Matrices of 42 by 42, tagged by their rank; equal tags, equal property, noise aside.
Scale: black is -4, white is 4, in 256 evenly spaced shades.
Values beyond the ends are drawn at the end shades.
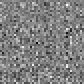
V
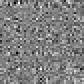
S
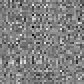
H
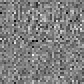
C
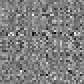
S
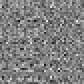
V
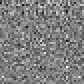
C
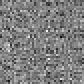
H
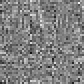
S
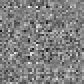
S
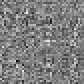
V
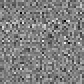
V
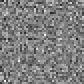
V
